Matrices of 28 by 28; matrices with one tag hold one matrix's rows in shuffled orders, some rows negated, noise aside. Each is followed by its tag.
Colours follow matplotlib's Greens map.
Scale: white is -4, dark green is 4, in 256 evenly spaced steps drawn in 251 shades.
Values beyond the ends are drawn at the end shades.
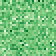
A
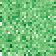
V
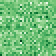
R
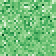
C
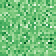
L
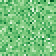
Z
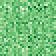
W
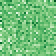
V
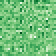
R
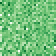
V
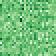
R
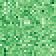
C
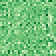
L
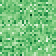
R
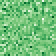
C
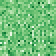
Z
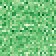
A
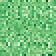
L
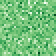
W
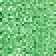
V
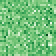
L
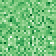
Z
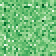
C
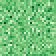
Z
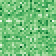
R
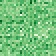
R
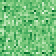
C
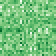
R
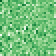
V
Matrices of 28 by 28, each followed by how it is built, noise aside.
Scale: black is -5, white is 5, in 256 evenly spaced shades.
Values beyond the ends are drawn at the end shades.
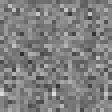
repeating columns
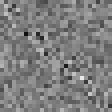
banded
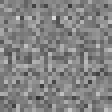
repeating columns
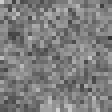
smooth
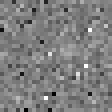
sparse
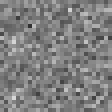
repeating rows
